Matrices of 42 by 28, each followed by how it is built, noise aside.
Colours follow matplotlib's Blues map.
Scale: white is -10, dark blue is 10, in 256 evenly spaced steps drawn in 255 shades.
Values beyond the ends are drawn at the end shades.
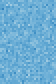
noise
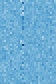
uneven columns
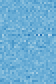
uneven rows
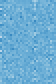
uneven columns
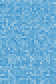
blocks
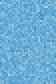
noise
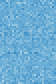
uneven rows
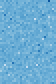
sparse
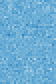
uneven rows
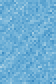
Hankel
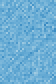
Hankel
